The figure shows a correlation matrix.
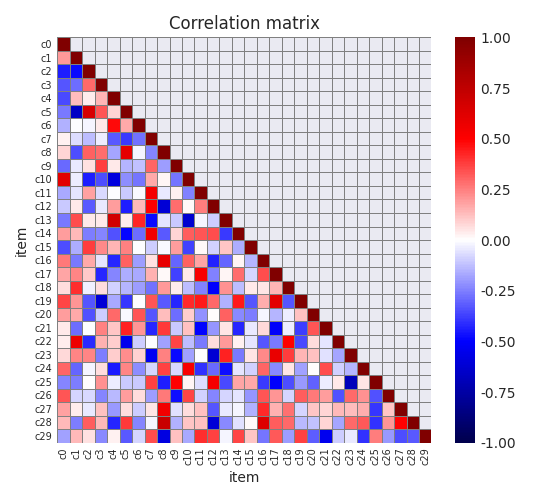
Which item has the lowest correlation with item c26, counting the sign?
c9
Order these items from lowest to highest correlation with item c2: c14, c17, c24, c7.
c14, c7, c24, c17
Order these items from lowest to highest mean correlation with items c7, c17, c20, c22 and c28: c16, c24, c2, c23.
c2, c24, c23, c16
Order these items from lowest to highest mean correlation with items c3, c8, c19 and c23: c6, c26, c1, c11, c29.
c29, c1, c6, c11, c26
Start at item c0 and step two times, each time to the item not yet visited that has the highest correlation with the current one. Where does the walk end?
c24
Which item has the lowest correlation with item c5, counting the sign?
c1
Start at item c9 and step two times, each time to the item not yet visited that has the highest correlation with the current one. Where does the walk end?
c12
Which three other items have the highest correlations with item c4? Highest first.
c13, c6, c20
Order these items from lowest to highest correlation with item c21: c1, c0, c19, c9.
c19, c1, c9, c0
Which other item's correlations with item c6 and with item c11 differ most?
c7
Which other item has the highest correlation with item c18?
c22
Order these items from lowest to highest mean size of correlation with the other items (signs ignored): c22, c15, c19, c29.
c15, c22, c29, c19
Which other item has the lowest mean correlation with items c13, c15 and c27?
c10
